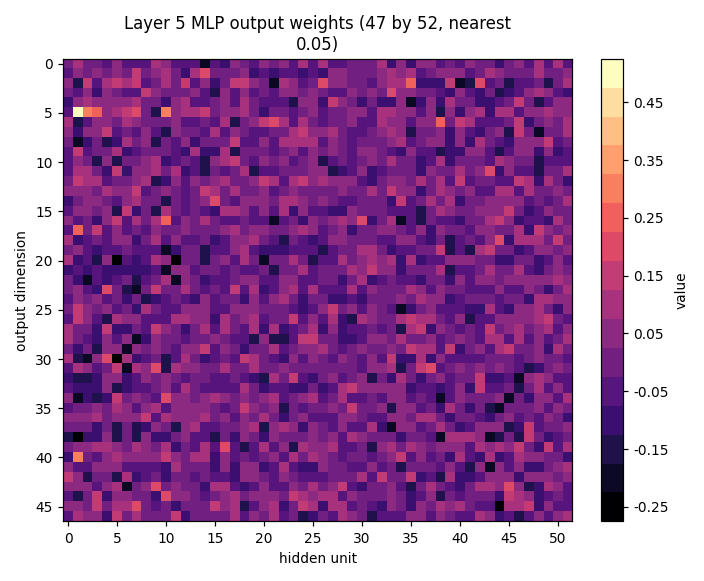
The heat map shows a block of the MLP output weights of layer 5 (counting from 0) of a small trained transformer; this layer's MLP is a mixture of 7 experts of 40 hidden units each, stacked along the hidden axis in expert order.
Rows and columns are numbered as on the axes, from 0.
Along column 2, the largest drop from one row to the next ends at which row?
6
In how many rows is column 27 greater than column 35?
20
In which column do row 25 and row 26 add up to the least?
41
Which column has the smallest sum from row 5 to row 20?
36
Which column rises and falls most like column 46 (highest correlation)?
24
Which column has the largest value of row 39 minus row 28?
7
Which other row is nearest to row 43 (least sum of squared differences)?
31
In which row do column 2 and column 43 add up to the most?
11
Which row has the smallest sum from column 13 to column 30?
19
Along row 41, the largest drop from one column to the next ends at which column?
43
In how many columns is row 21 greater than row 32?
23
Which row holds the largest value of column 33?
3
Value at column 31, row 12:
-0.1
